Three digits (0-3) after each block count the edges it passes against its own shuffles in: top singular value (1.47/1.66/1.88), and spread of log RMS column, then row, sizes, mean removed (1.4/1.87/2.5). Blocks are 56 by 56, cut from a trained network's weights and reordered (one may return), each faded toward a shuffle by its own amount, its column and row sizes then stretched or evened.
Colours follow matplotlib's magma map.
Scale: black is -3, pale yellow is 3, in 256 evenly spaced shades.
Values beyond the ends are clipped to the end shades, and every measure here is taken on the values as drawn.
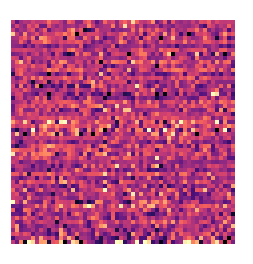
1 0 2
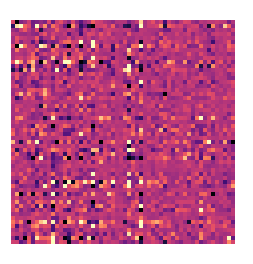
0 3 3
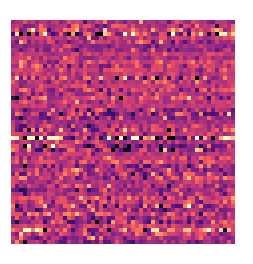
1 0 3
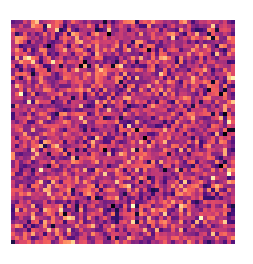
2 0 0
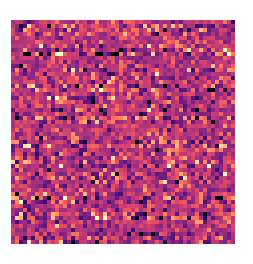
0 0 2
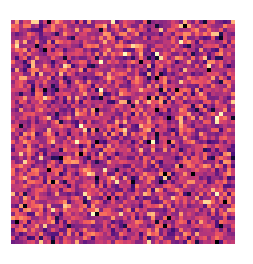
0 0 0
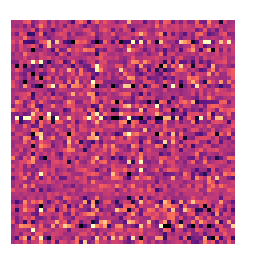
0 2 3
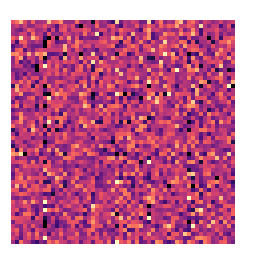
0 2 1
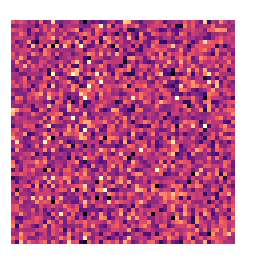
0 1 0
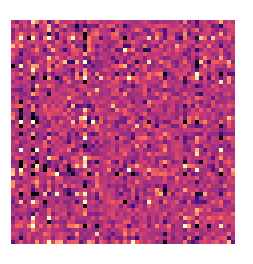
1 3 2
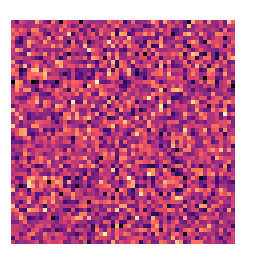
3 0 1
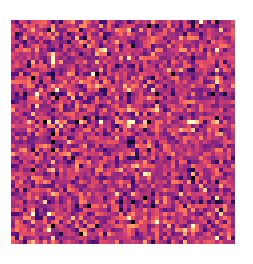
0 2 0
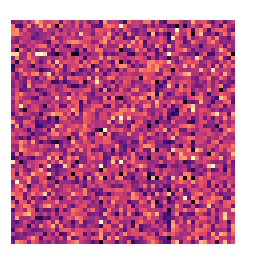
0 1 0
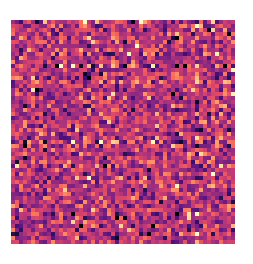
0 0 1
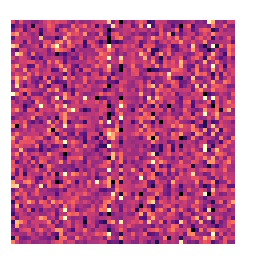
0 3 0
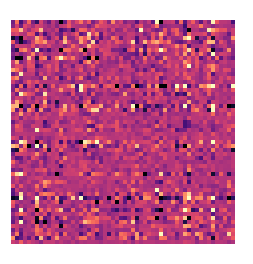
1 3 3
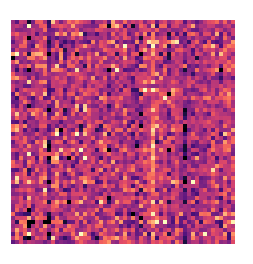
2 2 2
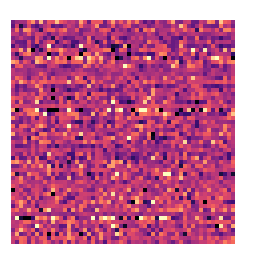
0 0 3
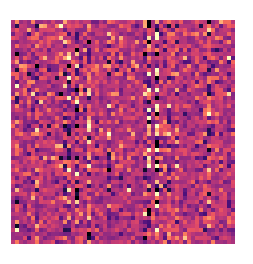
2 3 0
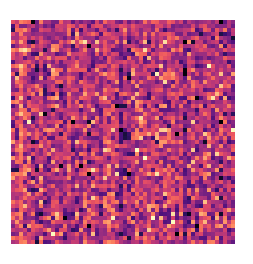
1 0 1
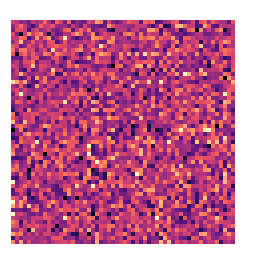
0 1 0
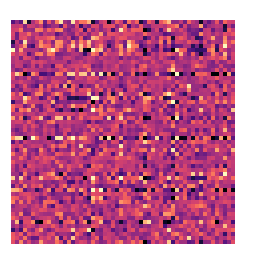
3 2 3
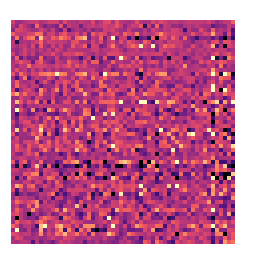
0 2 3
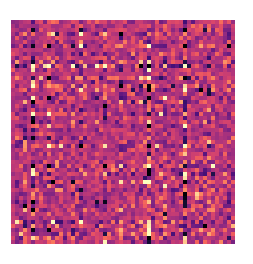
3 3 2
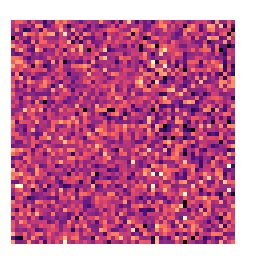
1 1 0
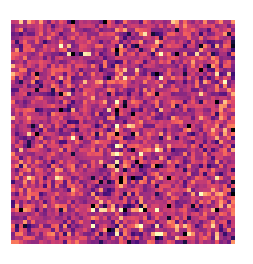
0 2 2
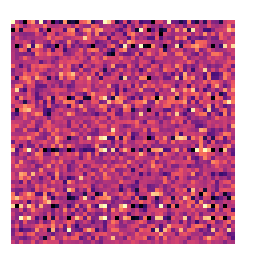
2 0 3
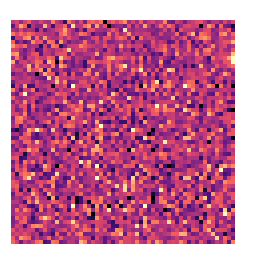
1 0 1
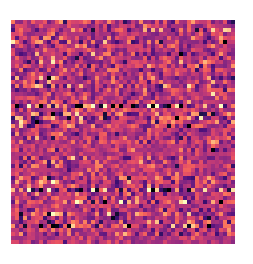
2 0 3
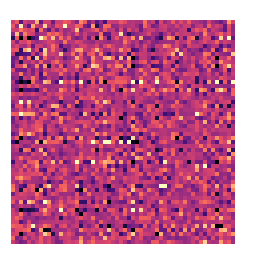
2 2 3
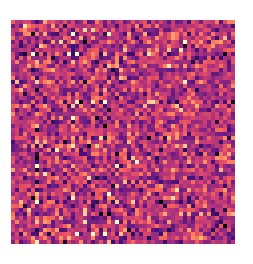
2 1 1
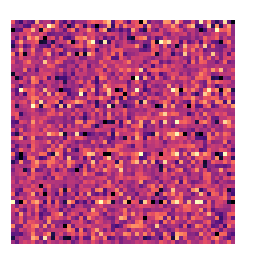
0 0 3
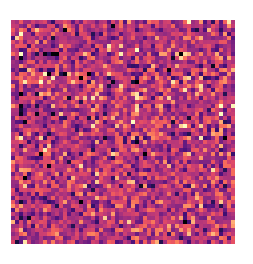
0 1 1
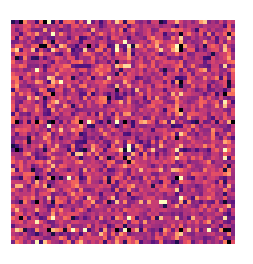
1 2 2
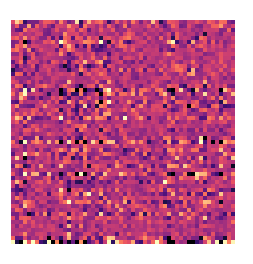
3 2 3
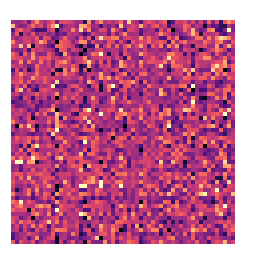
1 3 0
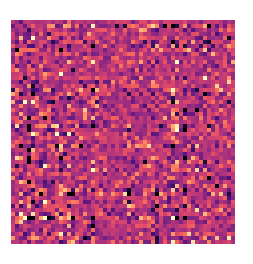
0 2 2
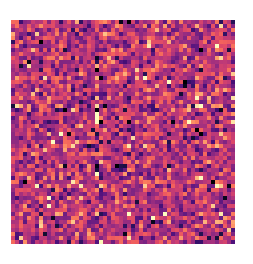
0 1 1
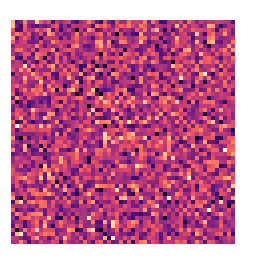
2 0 0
